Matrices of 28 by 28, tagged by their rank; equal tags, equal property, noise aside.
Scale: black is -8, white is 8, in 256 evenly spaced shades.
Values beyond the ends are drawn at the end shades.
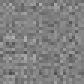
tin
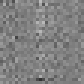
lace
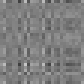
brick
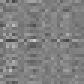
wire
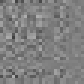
tin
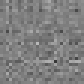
tin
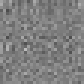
lace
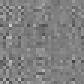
tin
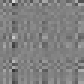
brick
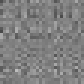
tin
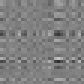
brick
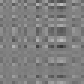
brick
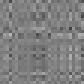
wire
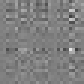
wire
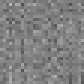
lace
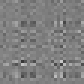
brick
